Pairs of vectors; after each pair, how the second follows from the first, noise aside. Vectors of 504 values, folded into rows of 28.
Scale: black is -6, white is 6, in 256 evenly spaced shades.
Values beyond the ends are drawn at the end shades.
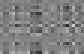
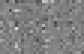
reversed, negated, partly zeroed.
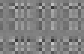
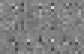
negated, partly zeroed.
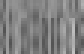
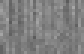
reversed, negated, shrunk.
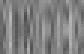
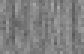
reversed, negated, shrunk.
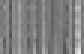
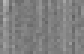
reversed, shrunk.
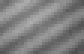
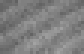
reversed, shrunk.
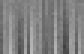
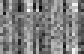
wrapped around, negated, scaled up.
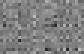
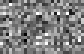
wrapped around, negated, scaled up.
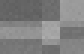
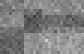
reversed, negated.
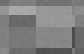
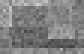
reversed, negated.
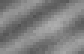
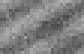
negated.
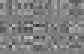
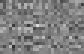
negated.
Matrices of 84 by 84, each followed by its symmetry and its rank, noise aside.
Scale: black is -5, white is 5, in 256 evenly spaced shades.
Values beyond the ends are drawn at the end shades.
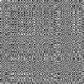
symmetric, rank four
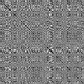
symmetric, rank four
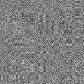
antisymmetric, rank eight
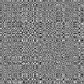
antisymmetric, rank four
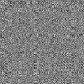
no symmetry, rank eight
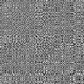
symmetric, rank six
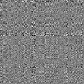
no symmetry, rank six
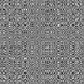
symmetric, rank four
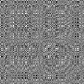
symmetric, rank four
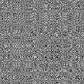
symmetric, rank eight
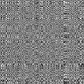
no symmetry, rank four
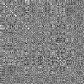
symmetric, rank eight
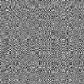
antisymmetric, rank four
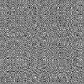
antisymmetric, rank six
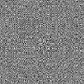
symmetric, rank eight
